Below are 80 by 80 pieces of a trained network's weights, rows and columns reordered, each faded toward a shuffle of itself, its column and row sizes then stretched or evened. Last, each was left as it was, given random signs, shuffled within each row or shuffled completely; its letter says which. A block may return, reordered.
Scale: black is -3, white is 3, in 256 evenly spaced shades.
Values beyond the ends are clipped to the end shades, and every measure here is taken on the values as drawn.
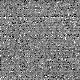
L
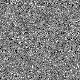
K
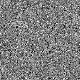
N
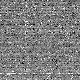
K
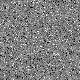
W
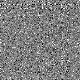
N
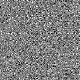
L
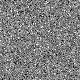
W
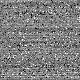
K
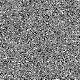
K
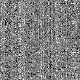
L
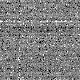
L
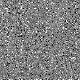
N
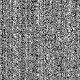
L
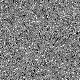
W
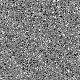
W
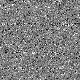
K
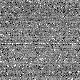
K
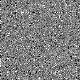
N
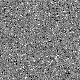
W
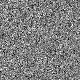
W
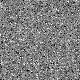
W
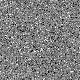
W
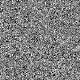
N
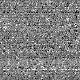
L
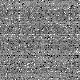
L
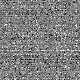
L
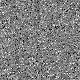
W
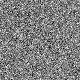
W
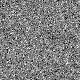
W
